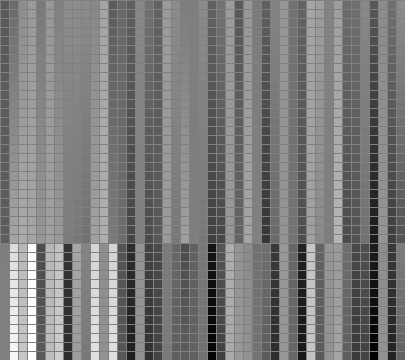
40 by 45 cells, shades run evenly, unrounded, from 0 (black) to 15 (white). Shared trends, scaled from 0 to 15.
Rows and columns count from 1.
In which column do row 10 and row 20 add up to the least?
42
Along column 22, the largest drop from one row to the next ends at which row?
28
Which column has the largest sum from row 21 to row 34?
4
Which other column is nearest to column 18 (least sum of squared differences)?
40
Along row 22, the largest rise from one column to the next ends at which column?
43
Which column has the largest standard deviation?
13
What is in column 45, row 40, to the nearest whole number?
6
